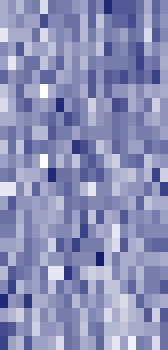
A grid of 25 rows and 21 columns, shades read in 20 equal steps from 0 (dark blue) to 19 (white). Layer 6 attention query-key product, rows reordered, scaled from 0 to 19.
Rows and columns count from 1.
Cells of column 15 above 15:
3
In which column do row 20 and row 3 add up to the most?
1
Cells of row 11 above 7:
12
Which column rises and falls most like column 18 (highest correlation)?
14
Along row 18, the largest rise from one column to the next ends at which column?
17
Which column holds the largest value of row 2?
13
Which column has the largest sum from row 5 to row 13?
6
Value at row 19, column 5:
9
